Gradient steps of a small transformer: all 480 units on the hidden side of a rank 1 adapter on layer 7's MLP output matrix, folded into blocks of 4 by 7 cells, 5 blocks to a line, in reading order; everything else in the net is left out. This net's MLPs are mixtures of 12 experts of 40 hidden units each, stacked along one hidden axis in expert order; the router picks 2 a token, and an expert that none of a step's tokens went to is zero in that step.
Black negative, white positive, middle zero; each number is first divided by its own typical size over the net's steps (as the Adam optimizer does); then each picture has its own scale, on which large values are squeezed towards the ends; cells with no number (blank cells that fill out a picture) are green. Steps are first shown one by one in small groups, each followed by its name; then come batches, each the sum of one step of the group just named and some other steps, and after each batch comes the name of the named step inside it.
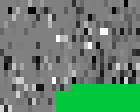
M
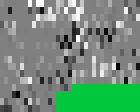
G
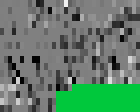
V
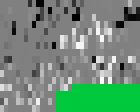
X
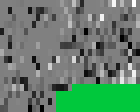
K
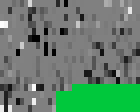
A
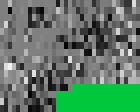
K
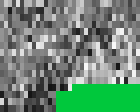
G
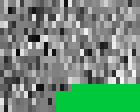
A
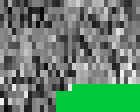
V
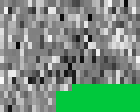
M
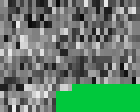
X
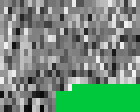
K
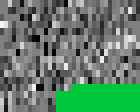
A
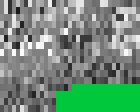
G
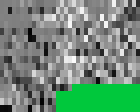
K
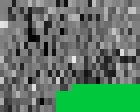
A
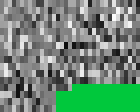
V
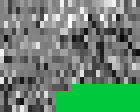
K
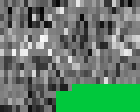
K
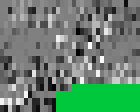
M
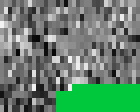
A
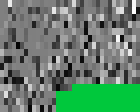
K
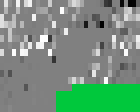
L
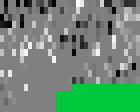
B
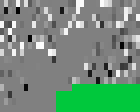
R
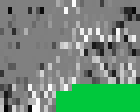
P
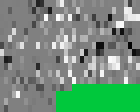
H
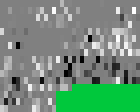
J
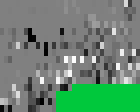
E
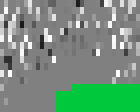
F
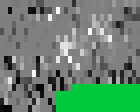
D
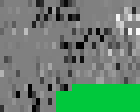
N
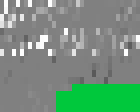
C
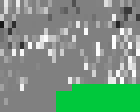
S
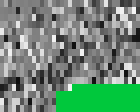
J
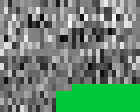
F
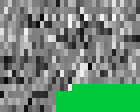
F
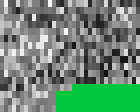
C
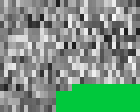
S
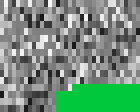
C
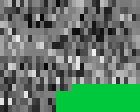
R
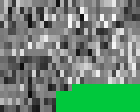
S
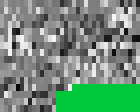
F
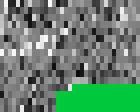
C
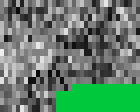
R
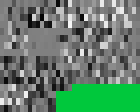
D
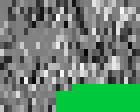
H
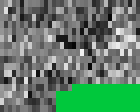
F
